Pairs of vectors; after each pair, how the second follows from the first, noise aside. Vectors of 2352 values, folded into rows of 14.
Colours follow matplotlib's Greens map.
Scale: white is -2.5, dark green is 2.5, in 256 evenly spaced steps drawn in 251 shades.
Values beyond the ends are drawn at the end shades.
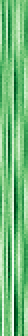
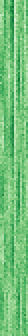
reversed, shrunk.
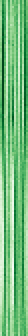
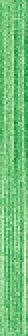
reversed, negated, shrunk.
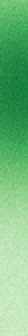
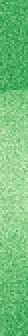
wrapped around, negated, shrunk.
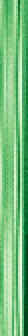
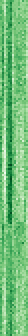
wrapped around, shrunk.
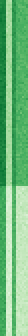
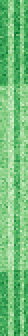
wrapped around, negated, shrunk.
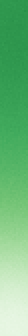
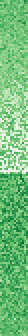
wrapped around, partly zeroed.
